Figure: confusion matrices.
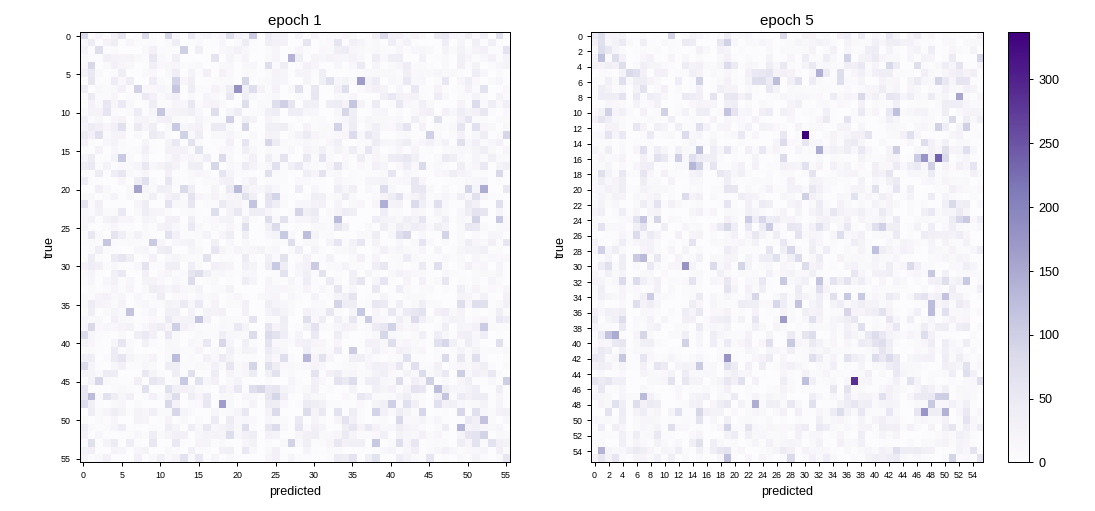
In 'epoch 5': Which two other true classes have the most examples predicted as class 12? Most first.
16, 49
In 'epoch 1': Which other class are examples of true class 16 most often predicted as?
5
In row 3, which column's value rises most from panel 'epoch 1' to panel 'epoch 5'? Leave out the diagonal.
1
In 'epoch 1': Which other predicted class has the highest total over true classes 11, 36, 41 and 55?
35
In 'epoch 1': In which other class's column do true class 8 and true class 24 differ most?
33
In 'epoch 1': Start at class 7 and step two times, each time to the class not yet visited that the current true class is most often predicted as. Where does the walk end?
52
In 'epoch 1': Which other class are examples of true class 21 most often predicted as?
25
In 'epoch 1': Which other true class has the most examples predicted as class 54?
24
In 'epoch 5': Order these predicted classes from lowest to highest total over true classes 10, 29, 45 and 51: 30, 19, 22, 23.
23, 22, 30, 19
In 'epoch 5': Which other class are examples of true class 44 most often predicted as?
53
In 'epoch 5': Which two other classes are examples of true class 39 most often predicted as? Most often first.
3, 2
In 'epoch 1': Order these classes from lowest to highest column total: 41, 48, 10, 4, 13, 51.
48, 10, 13, 4, 41, 51
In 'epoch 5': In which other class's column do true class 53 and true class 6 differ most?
26
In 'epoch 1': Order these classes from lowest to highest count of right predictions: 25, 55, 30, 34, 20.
34, 55, 25, 30, 20
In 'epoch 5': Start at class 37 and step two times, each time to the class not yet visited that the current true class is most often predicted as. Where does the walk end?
14
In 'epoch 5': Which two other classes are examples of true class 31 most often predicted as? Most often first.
48, 37
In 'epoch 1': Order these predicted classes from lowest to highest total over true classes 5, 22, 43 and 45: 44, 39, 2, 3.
3, 44, 2, 39
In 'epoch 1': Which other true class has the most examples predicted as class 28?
23
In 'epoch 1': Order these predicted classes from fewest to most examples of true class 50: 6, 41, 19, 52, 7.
6, 7, 19, 41, 52
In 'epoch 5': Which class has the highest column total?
19
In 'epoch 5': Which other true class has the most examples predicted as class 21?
30
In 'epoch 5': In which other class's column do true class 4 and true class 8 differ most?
52
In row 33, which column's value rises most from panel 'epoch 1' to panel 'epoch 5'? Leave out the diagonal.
32
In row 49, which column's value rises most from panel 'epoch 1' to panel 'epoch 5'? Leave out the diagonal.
47
